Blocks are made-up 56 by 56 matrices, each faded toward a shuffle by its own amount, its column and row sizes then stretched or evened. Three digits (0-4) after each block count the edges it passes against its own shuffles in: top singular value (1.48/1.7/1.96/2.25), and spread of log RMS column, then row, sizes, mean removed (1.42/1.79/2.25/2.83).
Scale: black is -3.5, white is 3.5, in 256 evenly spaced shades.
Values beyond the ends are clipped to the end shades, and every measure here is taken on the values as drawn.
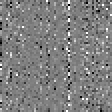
2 4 0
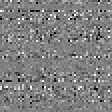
2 2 4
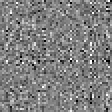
3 3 1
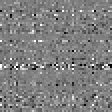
2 2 4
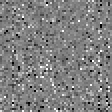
0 2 0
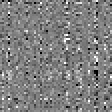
3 4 2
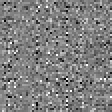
2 3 2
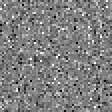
1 0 0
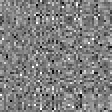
4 2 1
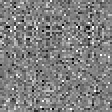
3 1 1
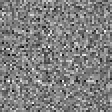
2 0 1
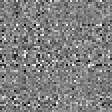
3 2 3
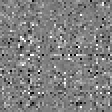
2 3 2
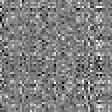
4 4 1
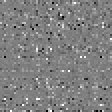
0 1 3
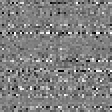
3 1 4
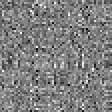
3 2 0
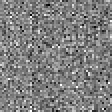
2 0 1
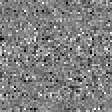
1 0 2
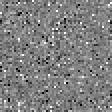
0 1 1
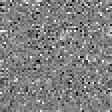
2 0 2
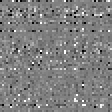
0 2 4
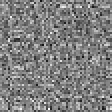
3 0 2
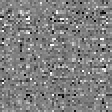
2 1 2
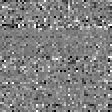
1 1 4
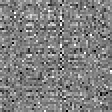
3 1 0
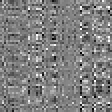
4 4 1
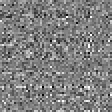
3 1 3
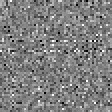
2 0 2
